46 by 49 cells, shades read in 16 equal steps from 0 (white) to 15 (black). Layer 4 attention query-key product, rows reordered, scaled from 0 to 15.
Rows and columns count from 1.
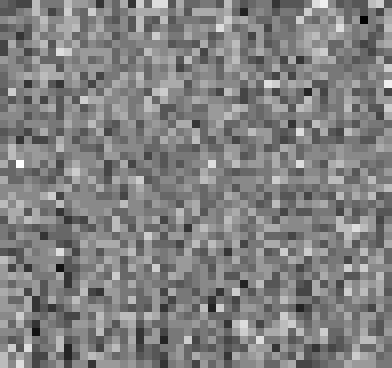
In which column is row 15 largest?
48
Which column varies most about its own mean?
8
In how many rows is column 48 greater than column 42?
17
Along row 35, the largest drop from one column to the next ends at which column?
15
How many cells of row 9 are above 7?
21
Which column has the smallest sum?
44
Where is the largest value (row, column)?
3, 46
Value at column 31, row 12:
11
